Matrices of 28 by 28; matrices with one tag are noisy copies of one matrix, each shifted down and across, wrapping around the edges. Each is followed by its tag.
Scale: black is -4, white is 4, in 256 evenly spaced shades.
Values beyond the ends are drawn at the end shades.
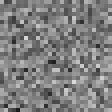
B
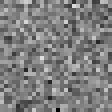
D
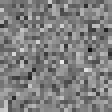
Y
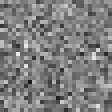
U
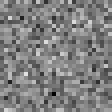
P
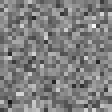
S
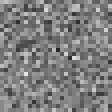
D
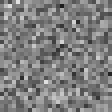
S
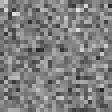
D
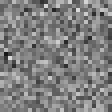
U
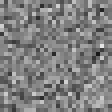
S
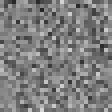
U
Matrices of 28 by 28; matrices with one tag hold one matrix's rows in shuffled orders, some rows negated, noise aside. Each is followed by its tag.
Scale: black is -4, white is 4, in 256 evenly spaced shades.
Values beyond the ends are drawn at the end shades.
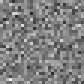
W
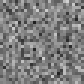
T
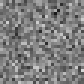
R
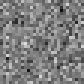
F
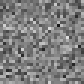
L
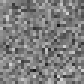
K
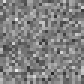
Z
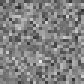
R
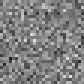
T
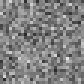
T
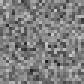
K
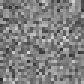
Z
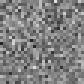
W
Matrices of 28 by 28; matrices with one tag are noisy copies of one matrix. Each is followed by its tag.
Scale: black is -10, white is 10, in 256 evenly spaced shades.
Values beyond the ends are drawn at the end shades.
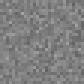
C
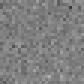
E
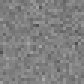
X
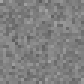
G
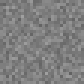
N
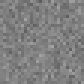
X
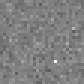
C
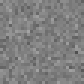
C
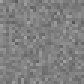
G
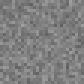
X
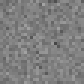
E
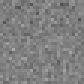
X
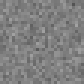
C
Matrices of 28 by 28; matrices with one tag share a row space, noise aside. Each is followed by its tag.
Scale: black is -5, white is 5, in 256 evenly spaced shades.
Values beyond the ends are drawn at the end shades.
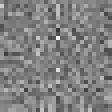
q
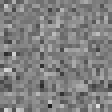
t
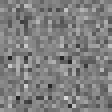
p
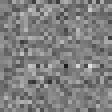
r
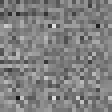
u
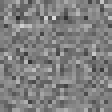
r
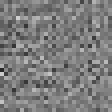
u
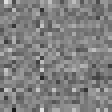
t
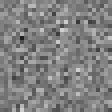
r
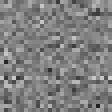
t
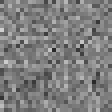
u
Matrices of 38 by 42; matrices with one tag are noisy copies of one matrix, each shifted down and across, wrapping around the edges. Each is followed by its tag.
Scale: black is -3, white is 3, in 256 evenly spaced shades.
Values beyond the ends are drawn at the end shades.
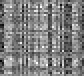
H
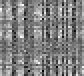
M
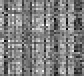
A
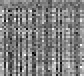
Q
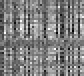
Q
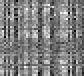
M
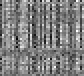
Q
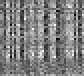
M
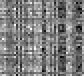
H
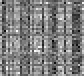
A
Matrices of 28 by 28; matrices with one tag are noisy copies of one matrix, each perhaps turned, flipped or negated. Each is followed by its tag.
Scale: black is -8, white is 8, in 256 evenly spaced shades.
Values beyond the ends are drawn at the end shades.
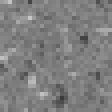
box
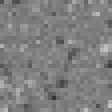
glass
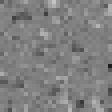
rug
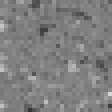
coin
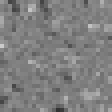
rug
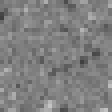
glass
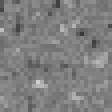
box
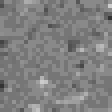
coin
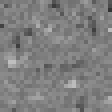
box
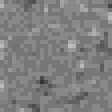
coin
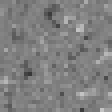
box
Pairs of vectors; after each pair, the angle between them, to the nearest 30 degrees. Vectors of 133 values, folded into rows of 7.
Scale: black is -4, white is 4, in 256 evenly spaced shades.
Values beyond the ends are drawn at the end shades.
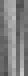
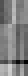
60 degrees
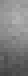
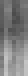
150 degrees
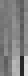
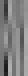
60 degrees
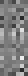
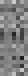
150 degrees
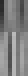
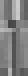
120 degrees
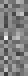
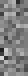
120 degrees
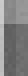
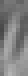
120 degrees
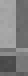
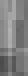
30 degrees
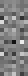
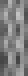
90 degrees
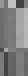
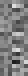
90 degrees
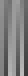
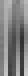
150 degrees
